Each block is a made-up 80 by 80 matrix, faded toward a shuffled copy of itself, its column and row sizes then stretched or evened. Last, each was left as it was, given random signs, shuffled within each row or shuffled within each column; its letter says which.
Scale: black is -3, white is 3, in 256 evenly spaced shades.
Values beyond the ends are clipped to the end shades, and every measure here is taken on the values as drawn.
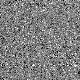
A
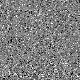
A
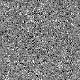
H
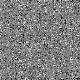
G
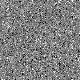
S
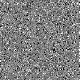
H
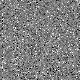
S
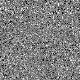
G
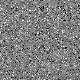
G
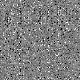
H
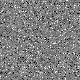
A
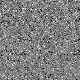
A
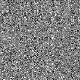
H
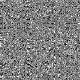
H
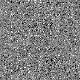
G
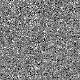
G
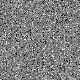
S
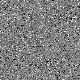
A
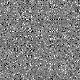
H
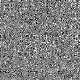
H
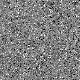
S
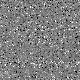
A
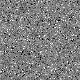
A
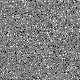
A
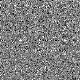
H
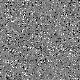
G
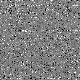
A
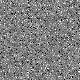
S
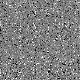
G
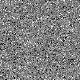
G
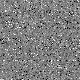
A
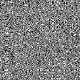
H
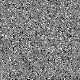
G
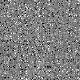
H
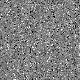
S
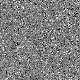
S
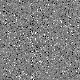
S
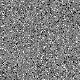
S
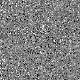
G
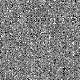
H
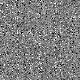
G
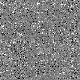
H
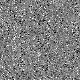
S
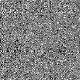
H
